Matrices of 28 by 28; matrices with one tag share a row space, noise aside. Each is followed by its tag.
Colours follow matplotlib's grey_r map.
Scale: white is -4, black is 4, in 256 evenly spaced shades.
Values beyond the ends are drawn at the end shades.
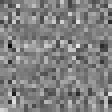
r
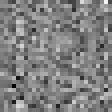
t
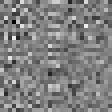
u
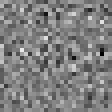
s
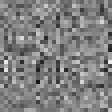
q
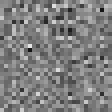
s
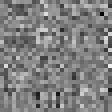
q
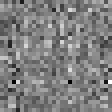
r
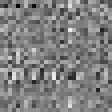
r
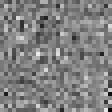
q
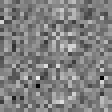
s
